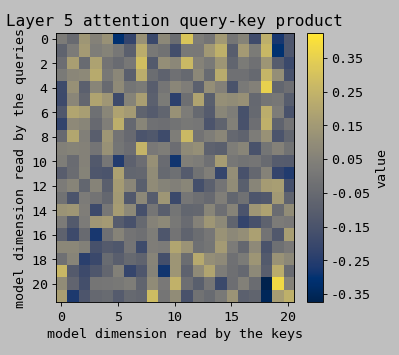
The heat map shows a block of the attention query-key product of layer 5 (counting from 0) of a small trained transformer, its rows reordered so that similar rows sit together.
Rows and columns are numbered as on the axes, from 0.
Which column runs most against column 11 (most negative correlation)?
8
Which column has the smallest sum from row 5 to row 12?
20
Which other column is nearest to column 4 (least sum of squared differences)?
12
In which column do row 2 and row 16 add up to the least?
19
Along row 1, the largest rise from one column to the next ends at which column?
7
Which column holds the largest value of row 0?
11
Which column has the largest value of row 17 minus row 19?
9
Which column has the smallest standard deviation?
15
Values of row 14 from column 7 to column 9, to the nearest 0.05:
-0.15 0 -0.1
